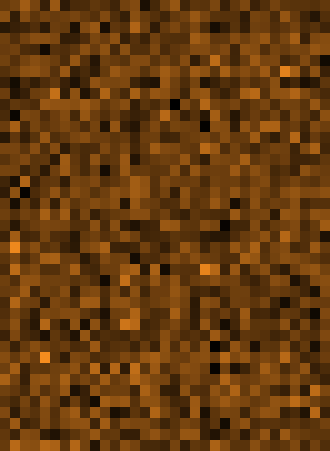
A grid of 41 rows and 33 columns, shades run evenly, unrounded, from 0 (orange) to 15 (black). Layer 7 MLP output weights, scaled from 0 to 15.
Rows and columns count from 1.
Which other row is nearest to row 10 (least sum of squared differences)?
13
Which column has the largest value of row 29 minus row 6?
22
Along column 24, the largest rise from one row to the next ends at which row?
19
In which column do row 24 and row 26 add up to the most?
14
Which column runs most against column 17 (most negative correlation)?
2
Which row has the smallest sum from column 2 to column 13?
41
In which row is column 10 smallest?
34
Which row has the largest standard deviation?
25
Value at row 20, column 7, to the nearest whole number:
5
